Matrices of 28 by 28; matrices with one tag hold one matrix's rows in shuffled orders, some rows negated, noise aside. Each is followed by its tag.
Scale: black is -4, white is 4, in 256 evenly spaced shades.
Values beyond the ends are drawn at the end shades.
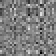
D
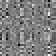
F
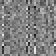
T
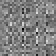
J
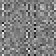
T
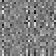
T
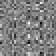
D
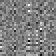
D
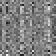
F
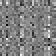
F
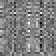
D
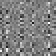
F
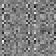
T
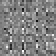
J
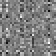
F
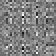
J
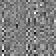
T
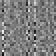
T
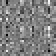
F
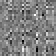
J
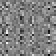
F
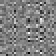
D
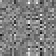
D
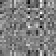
D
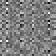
F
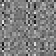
T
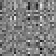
D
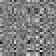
D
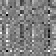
F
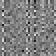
T
